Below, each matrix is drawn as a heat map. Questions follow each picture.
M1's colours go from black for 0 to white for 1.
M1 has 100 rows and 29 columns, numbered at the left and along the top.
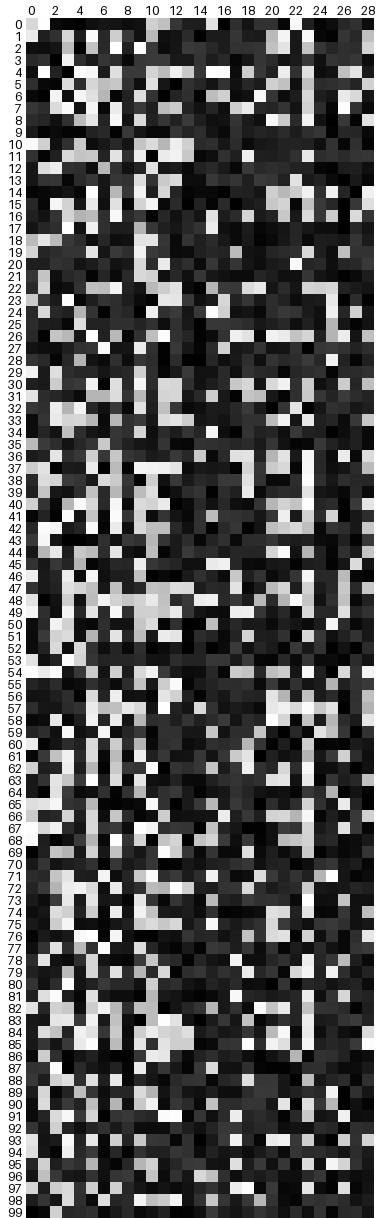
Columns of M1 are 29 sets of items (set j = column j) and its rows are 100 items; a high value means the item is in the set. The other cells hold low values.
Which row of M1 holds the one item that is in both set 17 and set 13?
47
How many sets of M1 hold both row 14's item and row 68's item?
7
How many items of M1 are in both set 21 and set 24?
1
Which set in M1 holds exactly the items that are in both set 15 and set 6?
19
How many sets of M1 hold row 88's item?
6
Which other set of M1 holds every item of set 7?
23
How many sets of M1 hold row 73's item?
6
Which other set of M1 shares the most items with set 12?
11
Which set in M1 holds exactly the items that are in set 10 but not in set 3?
1
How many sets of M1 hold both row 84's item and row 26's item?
9
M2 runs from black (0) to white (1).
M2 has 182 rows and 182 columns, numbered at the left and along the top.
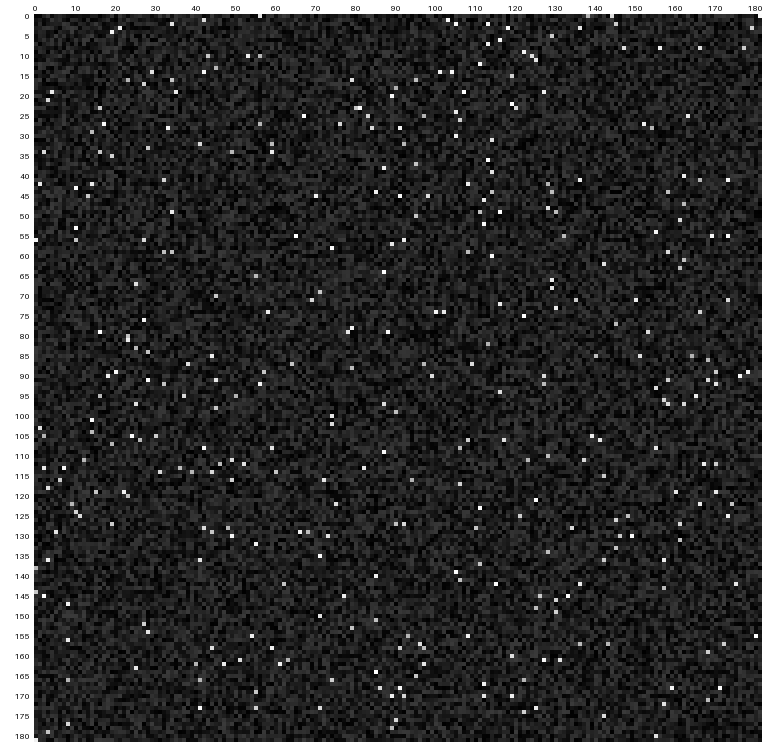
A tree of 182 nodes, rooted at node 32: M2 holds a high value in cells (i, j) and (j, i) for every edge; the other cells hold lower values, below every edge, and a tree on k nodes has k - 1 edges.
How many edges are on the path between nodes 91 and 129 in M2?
3
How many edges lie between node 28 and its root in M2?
4
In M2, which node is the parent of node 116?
49
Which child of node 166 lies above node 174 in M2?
122
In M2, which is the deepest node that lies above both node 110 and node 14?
42
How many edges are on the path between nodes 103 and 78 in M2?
8
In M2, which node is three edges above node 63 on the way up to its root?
92
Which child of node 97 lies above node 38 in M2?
87
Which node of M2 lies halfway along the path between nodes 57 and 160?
170
